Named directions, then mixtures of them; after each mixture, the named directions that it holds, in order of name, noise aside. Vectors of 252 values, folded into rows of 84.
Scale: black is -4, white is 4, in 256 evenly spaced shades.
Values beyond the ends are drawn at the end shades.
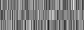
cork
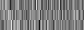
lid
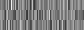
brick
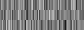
brick, cork.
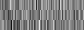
lid.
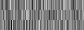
brick, cork, lid.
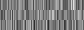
cork.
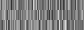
brick, cork, lid.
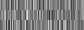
brick, cork.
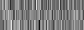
lid.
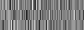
brick, lid.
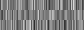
cork.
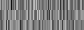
brick, lid.
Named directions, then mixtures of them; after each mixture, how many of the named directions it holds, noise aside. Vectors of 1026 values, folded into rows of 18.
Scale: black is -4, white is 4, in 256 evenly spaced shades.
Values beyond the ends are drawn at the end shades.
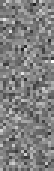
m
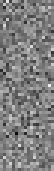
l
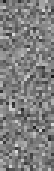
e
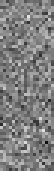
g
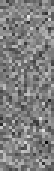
one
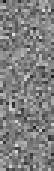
one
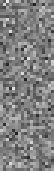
two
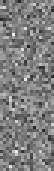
three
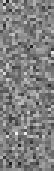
one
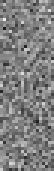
three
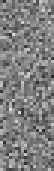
two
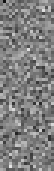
two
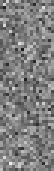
three
